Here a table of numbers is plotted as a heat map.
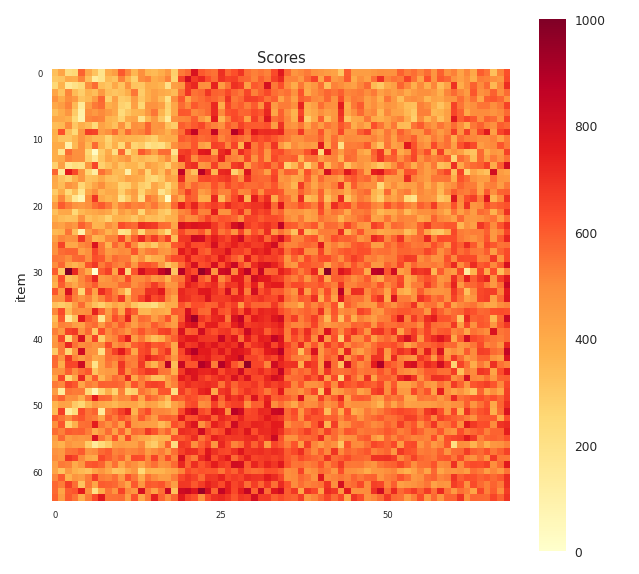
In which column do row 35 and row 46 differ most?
1
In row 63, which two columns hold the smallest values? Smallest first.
6, 18
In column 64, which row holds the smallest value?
15
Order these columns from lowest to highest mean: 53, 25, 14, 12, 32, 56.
12, 14, 53, 56, 25, 32
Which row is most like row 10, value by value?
22
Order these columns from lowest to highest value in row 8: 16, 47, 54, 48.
47, 16, 54, 48
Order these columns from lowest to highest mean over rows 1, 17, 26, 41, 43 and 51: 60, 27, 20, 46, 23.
46, 60, 23, 20, 27
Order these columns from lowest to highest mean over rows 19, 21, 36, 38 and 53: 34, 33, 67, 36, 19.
36, 19, 67, 33, 34
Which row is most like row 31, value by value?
9
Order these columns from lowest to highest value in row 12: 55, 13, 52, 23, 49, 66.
52, 66, 55, 13, 49, 23
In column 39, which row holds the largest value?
42
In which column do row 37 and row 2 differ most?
4
